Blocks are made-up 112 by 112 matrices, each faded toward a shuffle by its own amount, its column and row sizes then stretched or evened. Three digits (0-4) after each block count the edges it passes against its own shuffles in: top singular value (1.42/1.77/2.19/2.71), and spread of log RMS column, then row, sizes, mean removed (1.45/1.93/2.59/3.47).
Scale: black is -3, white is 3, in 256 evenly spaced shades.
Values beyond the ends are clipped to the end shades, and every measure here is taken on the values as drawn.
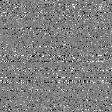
2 0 4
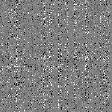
1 4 2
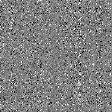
0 3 2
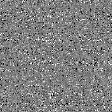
1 2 3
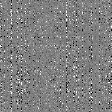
0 4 2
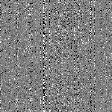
2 4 1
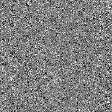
1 3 0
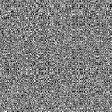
4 2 3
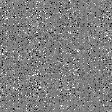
1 3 2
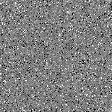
0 1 1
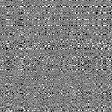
4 2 4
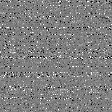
1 1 4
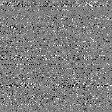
0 1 4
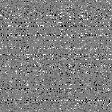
2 2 4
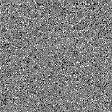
1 2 1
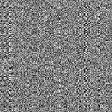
4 3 1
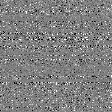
0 1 4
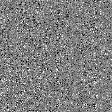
0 2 0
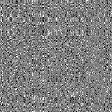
4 3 0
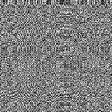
4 0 3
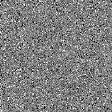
1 2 0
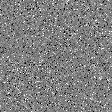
1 0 1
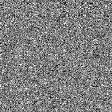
2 0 2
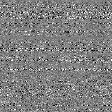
1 0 4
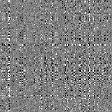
4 4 3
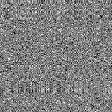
4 0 1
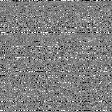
3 1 4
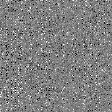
0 3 1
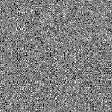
3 2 0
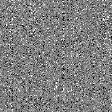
2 3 1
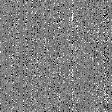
0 4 0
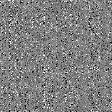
1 3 1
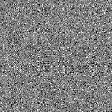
3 1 2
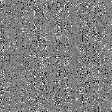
2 4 1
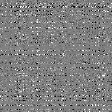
1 3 4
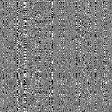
4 4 0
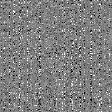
2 4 1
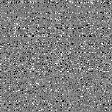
2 2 4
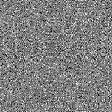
3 0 0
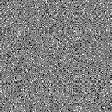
4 0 0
